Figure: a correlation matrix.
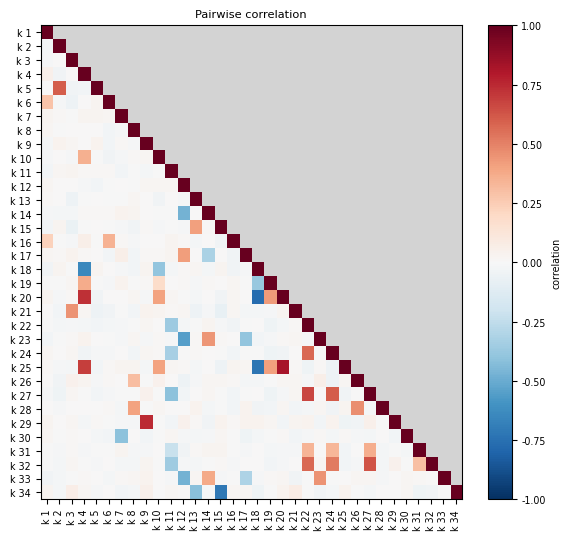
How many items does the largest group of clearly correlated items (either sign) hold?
6
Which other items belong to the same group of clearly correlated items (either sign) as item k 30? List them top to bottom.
k 7
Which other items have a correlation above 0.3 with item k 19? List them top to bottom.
k 4, k 20, k 25
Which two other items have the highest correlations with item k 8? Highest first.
k 28, k 26
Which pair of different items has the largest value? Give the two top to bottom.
k 20, k 25
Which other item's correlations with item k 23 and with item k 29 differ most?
k 9
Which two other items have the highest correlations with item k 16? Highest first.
k 6, k 1
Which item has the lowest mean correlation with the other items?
k 18
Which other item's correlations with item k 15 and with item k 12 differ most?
k 34
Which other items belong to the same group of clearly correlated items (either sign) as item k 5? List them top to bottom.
k 2
